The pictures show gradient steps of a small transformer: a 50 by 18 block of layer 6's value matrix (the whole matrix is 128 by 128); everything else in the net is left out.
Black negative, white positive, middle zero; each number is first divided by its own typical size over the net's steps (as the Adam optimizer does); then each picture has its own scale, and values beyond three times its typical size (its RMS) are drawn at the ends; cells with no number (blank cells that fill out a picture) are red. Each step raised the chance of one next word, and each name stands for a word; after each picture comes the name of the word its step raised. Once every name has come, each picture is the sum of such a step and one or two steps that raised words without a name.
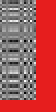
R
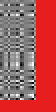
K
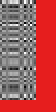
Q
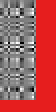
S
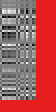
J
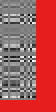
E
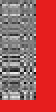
E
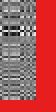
J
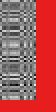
E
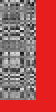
Q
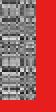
S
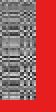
E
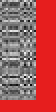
R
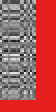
R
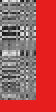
K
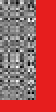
R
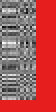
S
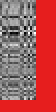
J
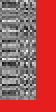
R
